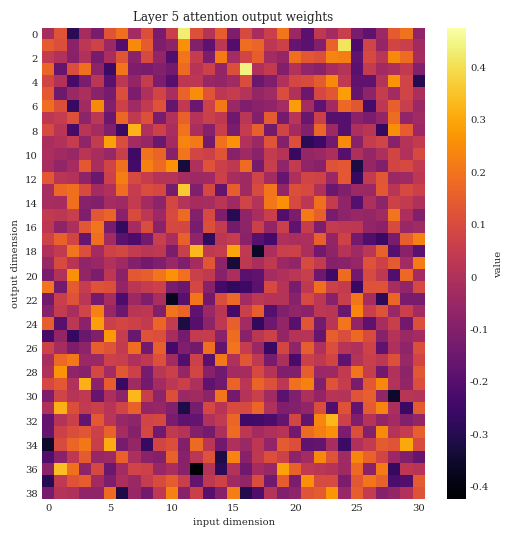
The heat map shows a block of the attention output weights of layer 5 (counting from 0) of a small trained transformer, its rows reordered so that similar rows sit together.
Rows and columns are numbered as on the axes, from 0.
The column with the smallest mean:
25
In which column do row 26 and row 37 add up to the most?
21
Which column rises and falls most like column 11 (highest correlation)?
29
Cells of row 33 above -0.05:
23
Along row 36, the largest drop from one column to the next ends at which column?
28
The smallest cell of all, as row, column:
36, 12
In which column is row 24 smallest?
11
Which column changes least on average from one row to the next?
26
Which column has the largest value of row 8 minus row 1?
22
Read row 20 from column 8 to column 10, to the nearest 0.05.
0.15 0.2 0.25
